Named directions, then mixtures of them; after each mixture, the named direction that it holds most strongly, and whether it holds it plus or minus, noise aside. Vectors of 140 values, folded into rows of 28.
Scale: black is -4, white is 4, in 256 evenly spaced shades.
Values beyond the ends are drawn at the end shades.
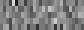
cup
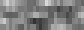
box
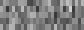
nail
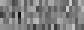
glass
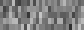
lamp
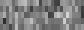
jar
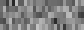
cup, minus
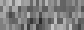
lamp, minus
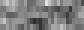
box, plus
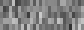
lamp, plus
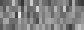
glass, minus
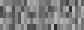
nail, minus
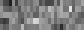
box, minus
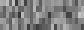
cup, plus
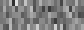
cup, minus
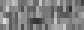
box, plus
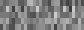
nail, minus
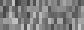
lamp, plus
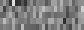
lamp, plus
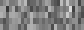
nail, plus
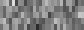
cup, plus
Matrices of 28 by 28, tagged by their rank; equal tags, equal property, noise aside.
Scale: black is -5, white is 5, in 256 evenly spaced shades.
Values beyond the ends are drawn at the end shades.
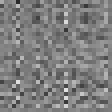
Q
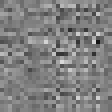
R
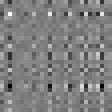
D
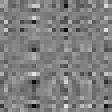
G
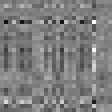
G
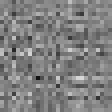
R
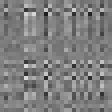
D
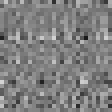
R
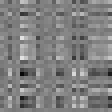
D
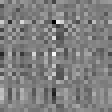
G
